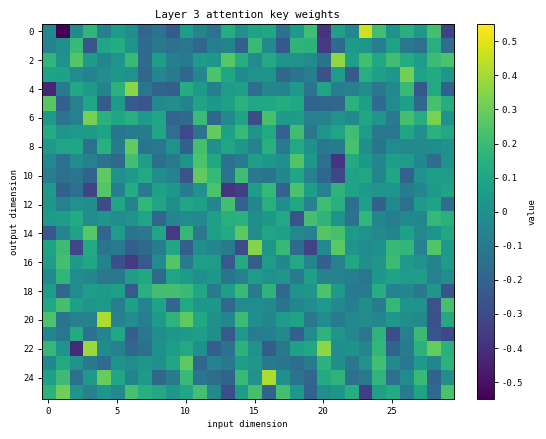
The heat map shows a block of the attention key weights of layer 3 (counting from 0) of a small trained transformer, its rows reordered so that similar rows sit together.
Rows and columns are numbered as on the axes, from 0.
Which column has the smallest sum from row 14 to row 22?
6
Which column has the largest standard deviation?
20
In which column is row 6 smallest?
15
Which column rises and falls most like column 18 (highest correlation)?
22
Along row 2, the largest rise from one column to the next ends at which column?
21
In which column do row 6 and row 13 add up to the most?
28
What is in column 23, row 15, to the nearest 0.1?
0
